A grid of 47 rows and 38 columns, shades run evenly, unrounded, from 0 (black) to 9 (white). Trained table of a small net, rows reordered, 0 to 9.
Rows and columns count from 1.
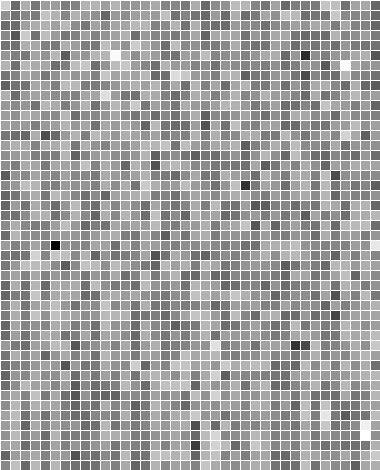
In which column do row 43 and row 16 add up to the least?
20
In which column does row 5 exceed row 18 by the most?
18
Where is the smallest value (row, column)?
25, 6
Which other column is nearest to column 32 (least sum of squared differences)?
36
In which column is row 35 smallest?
30
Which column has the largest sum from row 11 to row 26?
7
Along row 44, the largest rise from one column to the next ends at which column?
37
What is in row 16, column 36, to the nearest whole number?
4
